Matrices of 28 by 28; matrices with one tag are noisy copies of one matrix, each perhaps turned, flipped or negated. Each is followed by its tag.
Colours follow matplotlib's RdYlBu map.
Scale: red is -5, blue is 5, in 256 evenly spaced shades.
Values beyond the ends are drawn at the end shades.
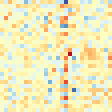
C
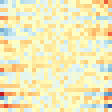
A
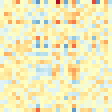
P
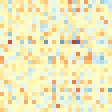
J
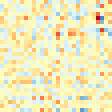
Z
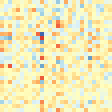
J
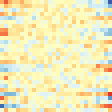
A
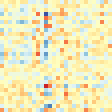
C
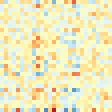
P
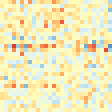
C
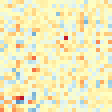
Z
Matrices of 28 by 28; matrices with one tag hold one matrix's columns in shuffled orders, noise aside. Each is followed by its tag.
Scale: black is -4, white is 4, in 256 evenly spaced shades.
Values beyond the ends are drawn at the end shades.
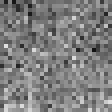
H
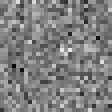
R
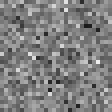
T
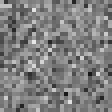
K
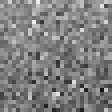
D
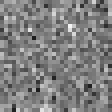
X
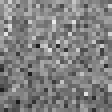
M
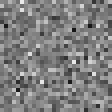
T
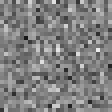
R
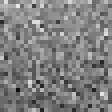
D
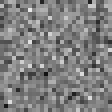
K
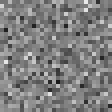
T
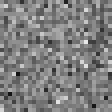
K
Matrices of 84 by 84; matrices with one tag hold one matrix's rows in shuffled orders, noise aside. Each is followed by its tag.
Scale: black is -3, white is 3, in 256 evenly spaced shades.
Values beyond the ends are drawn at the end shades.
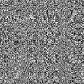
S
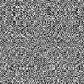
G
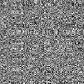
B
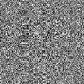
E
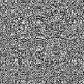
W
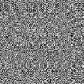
S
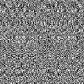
G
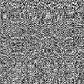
B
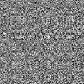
B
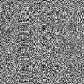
E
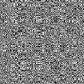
W
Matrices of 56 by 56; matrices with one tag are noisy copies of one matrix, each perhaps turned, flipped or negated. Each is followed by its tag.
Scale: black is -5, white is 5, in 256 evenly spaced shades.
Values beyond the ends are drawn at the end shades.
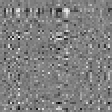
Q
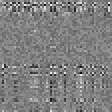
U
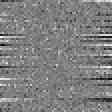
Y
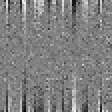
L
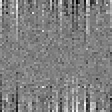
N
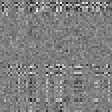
U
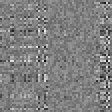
U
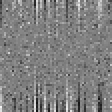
Y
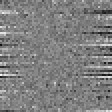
Y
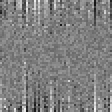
N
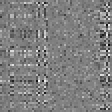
U
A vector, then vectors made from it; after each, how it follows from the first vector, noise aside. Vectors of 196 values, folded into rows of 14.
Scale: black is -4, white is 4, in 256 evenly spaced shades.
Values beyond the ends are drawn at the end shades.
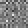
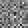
reversed, negated.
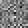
reversed, negated.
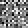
negated, scaled up.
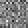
copied.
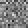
copied.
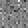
wrapped around, partly zeroed.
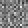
reversed.
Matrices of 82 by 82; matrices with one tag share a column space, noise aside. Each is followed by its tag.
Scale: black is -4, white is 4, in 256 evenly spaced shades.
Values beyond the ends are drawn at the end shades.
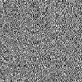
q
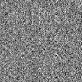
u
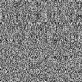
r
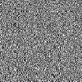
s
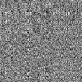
u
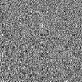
s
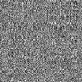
r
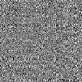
q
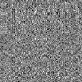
u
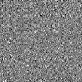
q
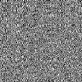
q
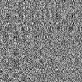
r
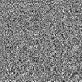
s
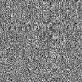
r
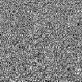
s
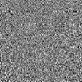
s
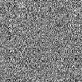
q
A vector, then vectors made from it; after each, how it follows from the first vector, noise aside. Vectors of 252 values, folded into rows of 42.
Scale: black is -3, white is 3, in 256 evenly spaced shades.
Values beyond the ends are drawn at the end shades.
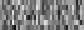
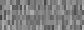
wrapped around, shrunk.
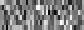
reversed.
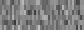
wrapped around, shrunk.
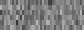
wrapped around, negated, shrunk.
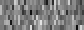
wrapped around, partly zeroed.
